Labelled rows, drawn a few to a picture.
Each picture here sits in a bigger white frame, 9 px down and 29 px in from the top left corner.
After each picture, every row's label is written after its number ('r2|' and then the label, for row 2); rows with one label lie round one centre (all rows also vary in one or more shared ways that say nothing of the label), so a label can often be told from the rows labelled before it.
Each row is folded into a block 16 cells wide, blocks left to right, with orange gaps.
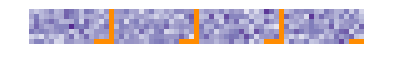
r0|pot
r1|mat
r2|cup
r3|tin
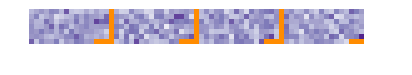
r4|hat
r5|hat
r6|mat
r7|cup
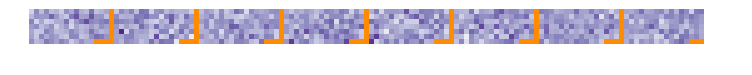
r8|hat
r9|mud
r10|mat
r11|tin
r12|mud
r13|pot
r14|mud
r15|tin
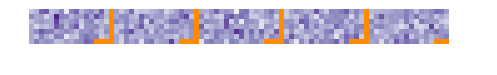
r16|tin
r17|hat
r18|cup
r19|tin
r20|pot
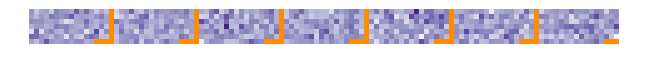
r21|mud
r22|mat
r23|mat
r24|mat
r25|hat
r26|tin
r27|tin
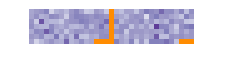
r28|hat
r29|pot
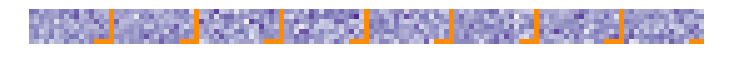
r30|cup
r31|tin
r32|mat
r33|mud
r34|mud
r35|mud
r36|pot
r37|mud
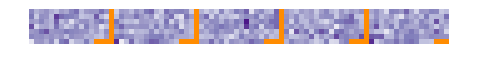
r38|cup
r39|mud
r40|hat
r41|pot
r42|mud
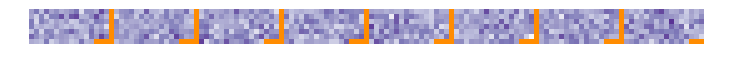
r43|cup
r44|tin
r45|mud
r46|pot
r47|cup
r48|tin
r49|cup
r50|cup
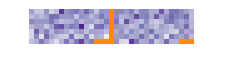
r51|mat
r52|mud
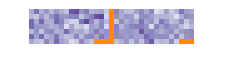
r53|mud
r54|cup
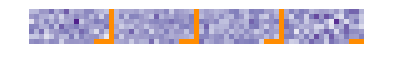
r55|tin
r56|hat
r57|mud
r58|cup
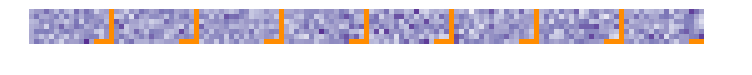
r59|tin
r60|mud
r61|cup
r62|tin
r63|hat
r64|mud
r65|tin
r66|pot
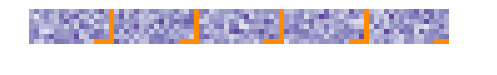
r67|cup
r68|hat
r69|cup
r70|pot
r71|pot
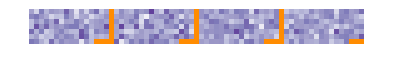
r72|pot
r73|mud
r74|cup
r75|pot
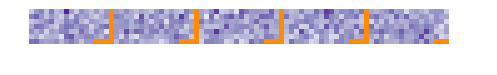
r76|pot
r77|tin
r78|mat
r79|pot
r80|tin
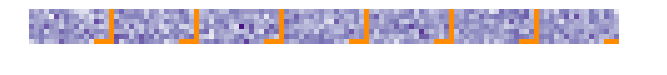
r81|cup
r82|mud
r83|pot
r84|mud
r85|pot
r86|tin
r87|mud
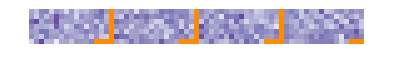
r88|mat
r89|mud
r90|cup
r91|cup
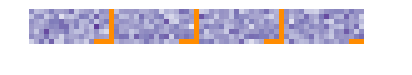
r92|mat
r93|cup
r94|pot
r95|pot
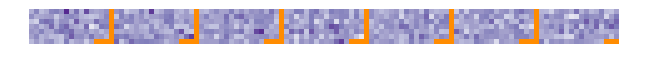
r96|cup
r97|mud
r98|tin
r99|tin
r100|mud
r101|cup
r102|hat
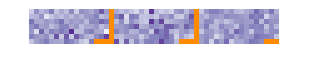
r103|mat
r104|hat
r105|tin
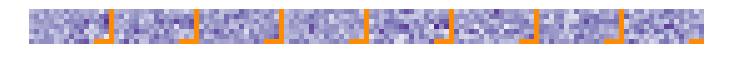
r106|hat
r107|hat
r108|pot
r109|mat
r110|mat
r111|pot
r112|hat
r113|pot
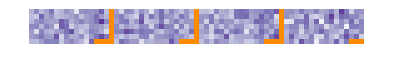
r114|mat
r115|tin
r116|pot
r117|tin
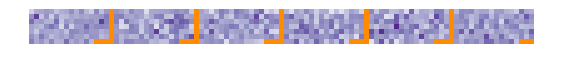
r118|hat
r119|hat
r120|mud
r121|hat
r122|mat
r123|hat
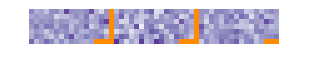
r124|mud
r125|tin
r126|cup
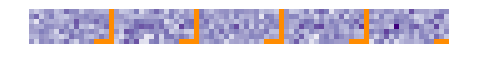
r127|hat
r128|mat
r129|mud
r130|mat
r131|mat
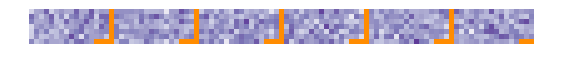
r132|hat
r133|cup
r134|hat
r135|mud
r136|cup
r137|cup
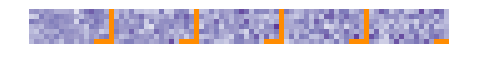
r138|mat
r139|hat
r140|pot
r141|cup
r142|tin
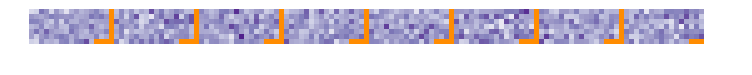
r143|hat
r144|hat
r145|mud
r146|pot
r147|pot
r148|cup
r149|mud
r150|pot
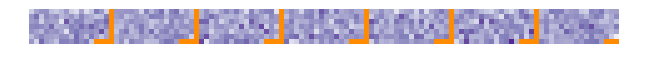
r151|hat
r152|tin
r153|mud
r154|mud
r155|mat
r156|hat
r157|tin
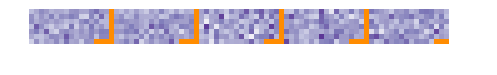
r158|pot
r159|hat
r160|pot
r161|pot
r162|mud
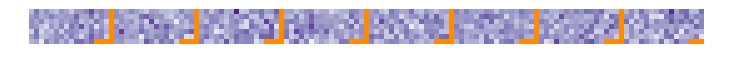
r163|tin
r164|cup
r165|cup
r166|mat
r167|mud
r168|cup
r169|mud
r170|hat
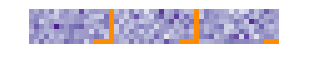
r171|mat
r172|hat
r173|hat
